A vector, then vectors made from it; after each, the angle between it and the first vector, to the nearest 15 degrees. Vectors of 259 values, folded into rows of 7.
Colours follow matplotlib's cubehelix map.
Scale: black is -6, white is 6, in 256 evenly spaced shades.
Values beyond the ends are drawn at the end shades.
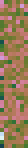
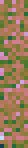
45 degrees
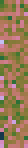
150 degrees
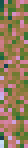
135 degrees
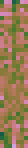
120 degrees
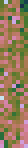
120 degrees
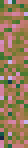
135 degrees
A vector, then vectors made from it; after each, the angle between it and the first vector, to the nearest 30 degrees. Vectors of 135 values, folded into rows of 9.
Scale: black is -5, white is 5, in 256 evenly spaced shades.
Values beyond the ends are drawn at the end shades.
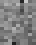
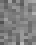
90 degrees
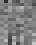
120 degrees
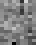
30 degrees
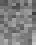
120 degrees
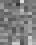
150 degrees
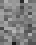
30 degrees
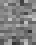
60 degrees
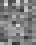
60 degrees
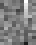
60 degrees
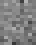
30 degrees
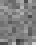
120 degrees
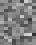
60 degrees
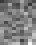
120 degrees
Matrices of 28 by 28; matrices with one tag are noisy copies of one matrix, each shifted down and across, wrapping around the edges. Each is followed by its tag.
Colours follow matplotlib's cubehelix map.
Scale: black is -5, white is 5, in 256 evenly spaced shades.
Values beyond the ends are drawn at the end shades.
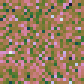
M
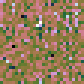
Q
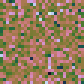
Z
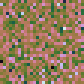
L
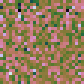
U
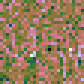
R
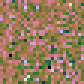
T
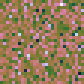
M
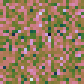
U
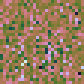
T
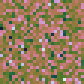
L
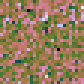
Q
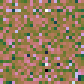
Z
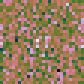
R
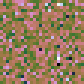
Z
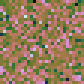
L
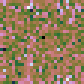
Q
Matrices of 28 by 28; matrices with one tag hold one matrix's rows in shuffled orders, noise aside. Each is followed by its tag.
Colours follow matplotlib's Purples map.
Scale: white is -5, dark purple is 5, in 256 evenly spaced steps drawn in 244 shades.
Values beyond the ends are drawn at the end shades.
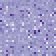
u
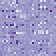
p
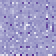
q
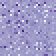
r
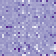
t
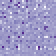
r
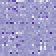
p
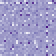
q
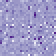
u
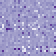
t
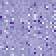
u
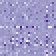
q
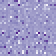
r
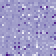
t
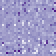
t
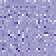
r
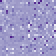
u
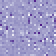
u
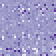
t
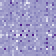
q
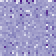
q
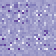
r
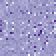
u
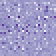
r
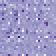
r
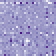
q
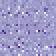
r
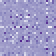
q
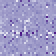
q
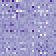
p
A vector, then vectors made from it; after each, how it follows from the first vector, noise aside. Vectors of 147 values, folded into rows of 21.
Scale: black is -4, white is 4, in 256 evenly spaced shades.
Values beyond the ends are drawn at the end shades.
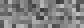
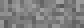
negated, shrunk.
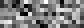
wrapped around, scaled up.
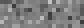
wrapped around, negated, partly zeroed.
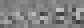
wrapped around, negated, partly zeroed.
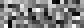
wrapped around, scaled up.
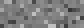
wrapped around, negated, partly zeroed.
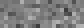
wrapped around, negated, partly zeroed.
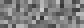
sign-scrambled.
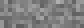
negated, shrunk.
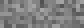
negated, shrunk.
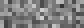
negated.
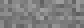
negated, shrunk.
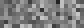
sign-scrambled.
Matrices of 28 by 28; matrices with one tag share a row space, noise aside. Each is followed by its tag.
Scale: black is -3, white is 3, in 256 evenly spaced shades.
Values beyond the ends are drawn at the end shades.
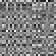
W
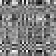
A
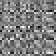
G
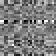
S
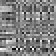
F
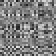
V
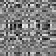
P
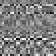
G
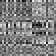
W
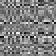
V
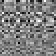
G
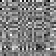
A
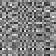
A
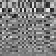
A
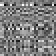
V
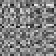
G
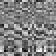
S
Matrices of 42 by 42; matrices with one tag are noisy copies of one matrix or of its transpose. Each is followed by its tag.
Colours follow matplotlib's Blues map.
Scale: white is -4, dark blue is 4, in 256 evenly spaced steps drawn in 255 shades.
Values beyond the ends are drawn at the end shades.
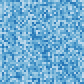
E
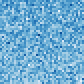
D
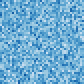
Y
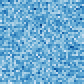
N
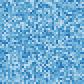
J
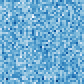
E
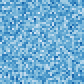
Y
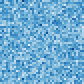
N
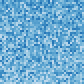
D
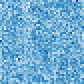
E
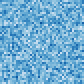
N
